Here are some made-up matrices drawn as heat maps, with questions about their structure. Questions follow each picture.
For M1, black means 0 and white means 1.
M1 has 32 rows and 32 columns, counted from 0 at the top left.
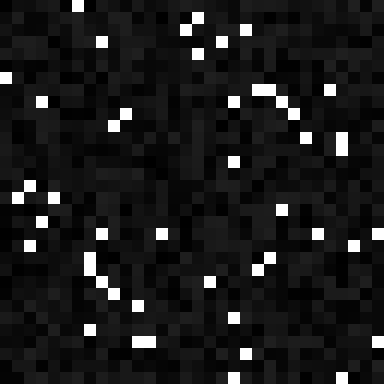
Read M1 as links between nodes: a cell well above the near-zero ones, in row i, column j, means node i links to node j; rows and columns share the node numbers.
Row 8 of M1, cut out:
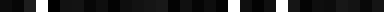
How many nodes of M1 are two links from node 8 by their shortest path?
5
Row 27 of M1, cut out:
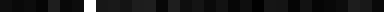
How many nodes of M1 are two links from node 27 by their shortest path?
2
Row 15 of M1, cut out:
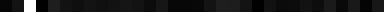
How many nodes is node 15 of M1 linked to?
1
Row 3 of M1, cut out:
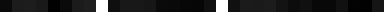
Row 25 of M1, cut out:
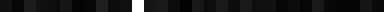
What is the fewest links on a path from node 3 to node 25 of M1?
6
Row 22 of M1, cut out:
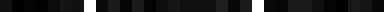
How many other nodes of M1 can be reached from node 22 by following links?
3
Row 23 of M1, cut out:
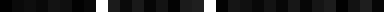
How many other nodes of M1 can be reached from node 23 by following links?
12
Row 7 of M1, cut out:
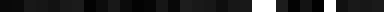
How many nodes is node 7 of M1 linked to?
3
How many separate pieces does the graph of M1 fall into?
9
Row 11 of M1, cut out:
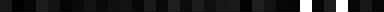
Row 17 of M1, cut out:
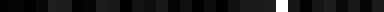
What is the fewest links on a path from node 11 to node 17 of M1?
6
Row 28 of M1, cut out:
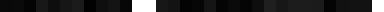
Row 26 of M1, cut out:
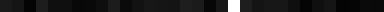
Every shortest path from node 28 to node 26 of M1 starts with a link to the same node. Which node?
node 31
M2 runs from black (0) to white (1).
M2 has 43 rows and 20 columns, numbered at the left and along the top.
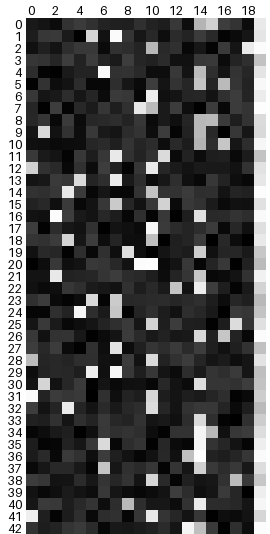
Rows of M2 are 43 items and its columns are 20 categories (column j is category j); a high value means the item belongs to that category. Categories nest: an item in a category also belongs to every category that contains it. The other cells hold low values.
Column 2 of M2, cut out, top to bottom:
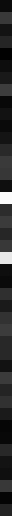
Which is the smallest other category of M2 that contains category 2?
14
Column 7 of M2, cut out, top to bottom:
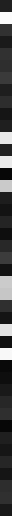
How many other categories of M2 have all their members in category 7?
3
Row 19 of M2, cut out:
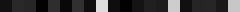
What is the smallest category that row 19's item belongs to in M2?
8
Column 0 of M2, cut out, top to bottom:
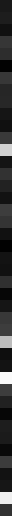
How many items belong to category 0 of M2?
4
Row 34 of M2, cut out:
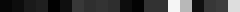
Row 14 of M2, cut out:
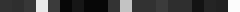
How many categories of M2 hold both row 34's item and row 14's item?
1
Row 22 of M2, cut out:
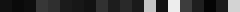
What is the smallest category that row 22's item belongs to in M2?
12
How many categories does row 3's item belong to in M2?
1
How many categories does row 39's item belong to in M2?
1
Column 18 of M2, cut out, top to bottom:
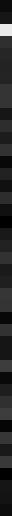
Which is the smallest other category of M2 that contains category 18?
10
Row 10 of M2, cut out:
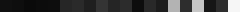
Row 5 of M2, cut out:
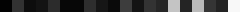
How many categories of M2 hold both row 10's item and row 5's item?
3
